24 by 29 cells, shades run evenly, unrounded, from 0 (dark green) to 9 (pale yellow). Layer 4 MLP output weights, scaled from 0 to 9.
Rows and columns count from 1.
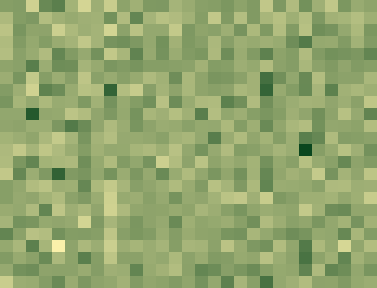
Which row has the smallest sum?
23
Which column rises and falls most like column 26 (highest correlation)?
21
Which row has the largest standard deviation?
8
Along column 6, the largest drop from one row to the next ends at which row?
11
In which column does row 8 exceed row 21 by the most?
3
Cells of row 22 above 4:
25
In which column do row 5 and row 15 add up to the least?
5
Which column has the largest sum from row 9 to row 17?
4
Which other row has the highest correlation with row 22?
12
